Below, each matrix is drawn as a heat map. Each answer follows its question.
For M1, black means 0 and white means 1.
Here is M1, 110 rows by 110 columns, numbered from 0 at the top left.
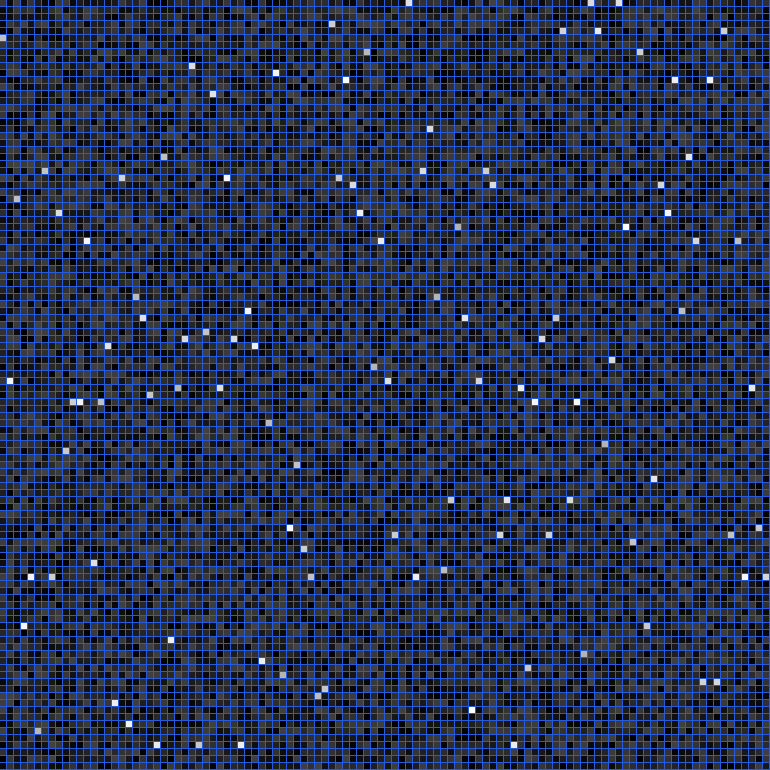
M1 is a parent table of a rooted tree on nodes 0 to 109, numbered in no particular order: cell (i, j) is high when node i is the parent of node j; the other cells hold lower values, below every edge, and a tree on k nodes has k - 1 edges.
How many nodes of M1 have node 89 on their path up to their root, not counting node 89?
4
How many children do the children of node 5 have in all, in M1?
3
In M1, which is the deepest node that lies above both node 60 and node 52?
7
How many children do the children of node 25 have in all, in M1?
5
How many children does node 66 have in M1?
1
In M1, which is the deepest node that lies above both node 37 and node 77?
48
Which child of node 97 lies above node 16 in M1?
100
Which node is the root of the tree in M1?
57
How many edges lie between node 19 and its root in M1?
8
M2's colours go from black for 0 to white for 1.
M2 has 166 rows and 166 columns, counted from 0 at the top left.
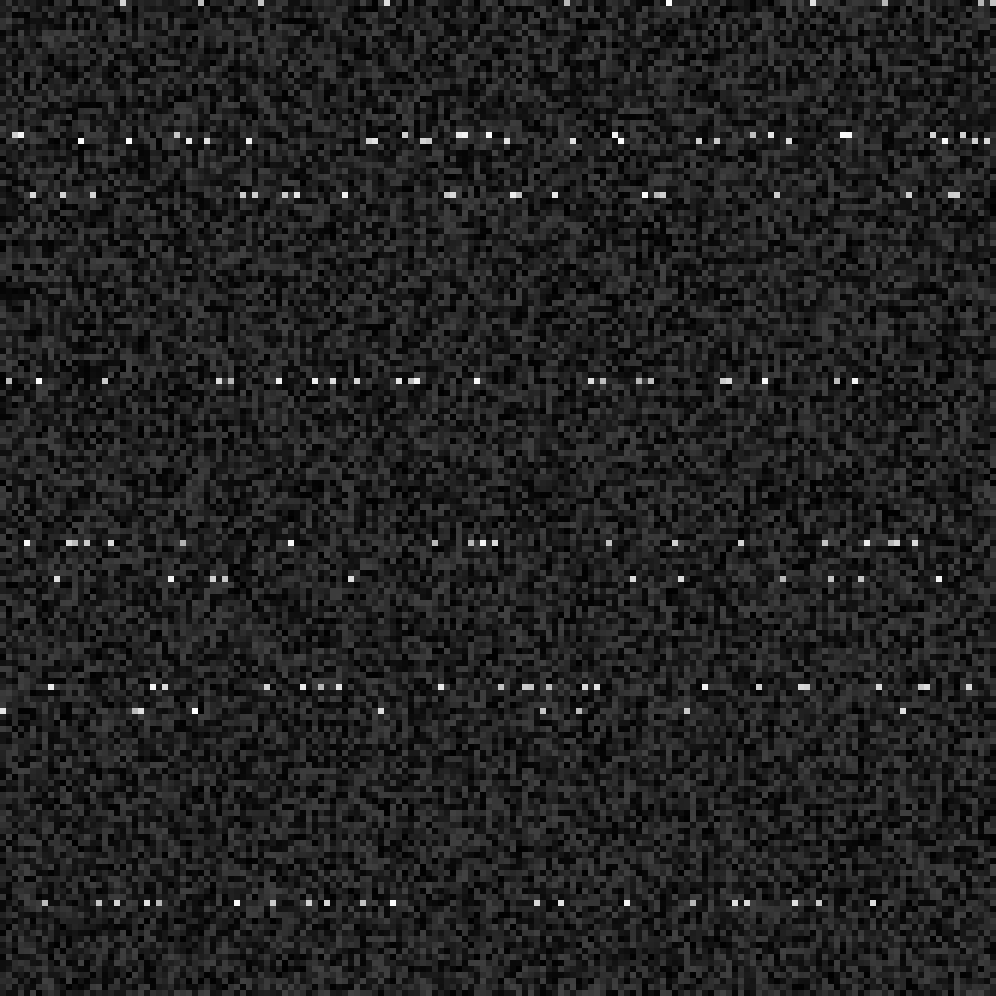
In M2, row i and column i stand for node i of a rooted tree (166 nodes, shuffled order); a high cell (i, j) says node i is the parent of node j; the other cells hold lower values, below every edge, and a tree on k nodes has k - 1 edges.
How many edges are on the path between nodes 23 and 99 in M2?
3
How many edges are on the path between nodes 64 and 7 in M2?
4
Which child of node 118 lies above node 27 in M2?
114
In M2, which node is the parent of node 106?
63
